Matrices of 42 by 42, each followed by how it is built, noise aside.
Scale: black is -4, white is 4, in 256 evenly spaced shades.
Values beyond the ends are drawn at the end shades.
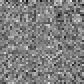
low rank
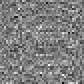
low rank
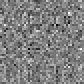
low rank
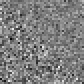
lower triangular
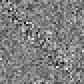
banded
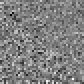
lower triangular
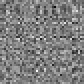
low rank
